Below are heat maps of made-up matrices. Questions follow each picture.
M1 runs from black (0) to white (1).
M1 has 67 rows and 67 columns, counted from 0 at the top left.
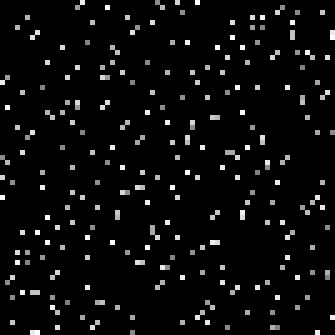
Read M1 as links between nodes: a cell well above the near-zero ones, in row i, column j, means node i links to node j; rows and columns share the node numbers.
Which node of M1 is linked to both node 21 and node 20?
node 15
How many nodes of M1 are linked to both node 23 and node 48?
2
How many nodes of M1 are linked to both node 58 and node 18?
1
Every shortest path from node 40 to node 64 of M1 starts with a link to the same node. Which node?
node 54
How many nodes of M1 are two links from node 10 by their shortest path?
5
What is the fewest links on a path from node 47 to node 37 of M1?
3
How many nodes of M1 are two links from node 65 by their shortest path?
8
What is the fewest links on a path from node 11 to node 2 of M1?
3
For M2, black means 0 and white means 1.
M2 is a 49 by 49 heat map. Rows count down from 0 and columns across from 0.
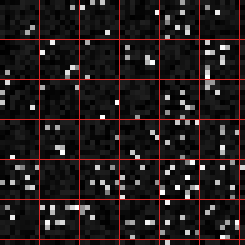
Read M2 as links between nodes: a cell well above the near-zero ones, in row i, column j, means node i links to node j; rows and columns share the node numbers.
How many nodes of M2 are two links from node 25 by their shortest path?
7
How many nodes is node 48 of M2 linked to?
1
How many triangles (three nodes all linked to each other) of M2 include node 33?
0
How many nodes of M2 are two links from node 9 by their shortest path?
7
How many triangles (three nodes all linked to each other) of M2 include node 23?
2
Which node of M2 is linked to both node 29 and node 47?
node 44
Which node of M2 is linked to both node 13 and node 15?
node 41
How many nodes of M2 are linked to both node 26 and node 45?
2
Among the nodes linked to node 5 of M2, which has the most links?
node 37
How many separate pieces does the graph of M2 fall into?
4
